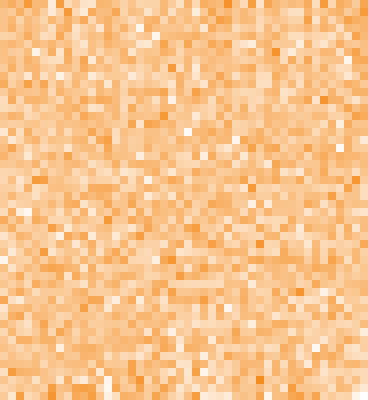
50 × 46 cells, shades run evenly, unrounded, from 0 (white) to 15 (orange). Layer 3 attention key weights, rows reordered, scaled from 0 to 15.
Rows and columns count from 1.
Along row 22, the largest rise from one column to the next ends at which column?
39
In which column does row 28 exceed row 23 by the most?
19
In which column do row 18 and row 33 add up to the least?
30
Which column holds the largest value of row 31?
33
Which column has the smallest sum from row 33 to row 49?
27
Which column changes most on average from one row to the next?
22
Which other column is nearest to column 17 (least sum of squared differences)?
10
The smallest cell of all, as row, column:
50, 46
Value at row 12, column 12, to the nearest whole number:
4
